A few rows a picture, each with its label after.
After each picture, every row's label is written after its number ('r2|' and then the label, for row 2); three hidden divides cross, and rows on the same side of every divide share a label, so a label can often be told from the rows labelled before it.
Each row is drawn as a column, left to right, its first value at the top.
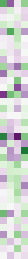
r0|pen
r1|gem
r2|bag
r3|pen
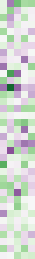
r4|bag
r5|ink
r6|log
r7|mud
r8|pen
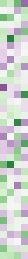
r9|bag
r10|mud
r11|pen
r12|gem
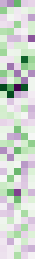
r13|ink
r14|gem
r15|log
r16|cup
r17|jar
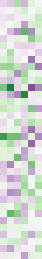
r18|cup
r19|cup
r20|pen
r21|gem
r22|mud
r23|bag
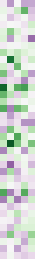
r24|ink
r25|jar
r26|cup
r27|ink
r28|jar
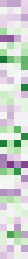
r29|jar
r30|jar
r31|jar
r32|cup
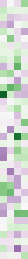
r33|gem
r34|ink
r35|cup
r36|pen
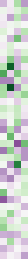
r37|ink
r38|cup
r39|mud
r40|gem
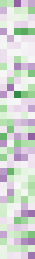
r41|pen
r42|log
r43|gem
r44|gem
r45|gem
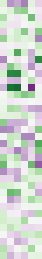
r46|mud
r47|ink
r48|ink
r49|gem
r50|bag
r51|jar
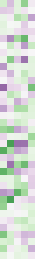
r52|log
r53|jar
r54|mud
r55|mud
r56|cup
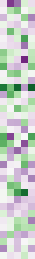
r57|cup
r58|gem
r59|ink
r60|mud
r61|cup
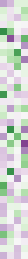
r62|gem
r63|jar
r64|cup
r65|mud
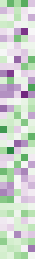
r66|log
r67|log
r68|mud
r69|pen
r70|cup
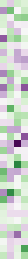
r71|log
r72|ink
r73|mud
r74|bag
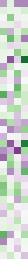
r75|gem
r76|mud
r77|ink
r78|jar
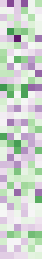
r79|cup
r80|gem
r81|jar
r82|gem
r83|bag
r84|log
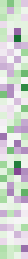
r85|bag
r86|log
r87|mud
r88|ink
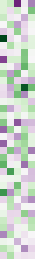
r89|mud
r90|log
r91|gem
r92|cup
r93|ink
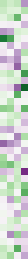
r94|mud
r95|mud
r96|bag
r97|ink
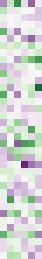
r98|gem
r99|log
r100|pen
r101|jar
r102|jar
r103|cup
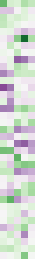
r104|log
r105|log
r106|mud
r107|mud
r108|mud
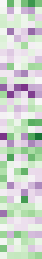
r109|bag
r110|pen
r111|log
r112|log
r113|pen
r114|pen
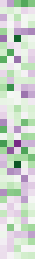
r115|jar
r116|ink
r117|mud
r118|pen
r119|pen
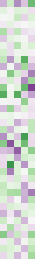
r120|gem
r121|mud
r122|gem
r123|cup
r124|log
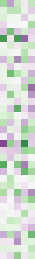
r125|mud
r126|gem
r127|mud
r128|jar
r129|log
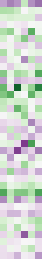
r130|ink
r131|gem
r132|ink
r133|mud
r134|gem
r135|ink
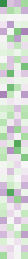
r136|pen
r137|ink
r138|jar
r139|pen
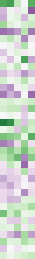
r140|pen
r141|pen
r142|pen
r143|jar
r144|pen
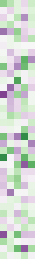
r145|pen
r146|log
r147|bag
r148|cup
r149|mud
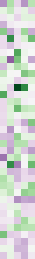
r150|gem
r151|mud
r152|cup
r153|ink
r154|mud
